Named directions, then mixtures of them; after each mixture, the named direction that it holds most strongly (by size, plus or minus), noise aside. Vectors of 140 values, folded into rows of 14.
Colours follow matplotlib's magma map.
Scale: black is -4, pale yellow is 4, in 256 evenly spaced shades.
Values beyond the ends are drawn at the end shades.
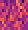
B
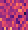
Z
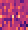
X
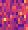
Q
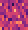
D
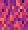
B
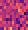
Z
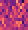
B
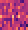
X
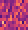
B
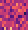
Z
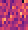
Q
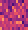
D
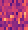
Q
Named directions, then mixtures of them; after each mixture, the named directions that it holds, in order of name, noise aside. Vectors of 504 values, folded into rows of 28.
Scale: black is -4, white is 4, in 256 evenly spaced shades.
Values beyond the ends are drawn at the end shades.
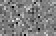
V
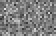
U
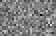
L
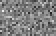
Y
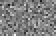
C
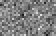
L, U, V.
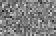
C, Y.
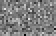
C, U, V.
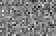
C, Y.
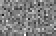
C, U, V.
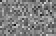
C, L, Y.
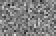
C.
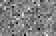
L, V.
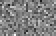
C.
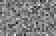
C, V, Y.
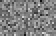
C, L, V.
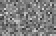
U.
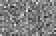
C, U, V.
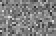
Y.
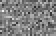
Y.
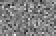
C.
